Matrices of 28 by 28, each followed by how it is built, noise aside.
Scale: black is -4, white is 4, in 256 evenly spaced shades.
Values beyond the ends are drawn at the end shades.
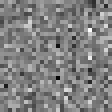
uneven columns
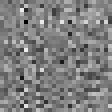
low rank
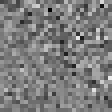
upper triangular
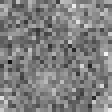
smooth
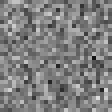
repeating rows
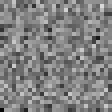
repeating columns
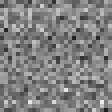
repeating columns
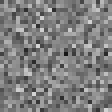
low rank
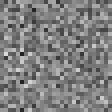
repeating rows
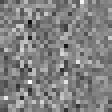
uneven columns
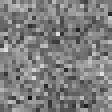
smooth
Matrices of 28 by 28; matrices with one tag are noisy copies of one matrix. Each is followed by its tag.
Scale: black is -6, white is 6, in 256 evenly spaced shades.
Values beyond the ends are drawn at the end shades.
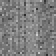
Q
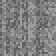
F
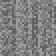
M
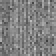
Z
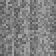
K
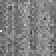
K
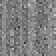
F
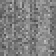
K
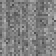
F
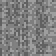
F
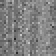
K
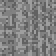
M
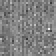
Z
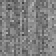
F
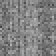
Q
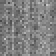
K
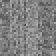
Q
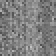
Q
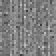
Z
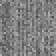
Z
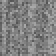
F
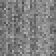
K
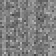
F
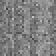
K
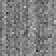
F
